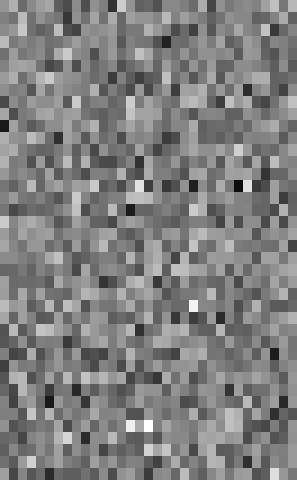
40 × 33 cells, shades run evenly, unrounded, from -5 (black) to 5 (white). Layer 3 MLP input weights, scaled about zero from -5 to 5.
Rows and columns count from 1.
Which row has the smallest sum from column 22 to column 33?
16
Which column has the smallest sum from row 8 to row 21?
30
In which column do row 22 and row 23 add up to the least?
9
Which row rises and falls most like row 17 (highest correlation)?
36
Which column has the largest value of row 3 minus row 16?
27
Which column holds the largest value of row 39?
4
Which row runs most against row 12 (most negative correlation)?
29
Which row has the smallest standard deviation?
20
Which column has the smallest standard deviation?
5
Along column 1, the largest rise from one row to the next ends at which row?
12
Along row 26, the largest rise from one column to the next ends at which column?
22
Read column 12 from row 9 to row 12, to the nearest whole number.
0 -1 -1 -1
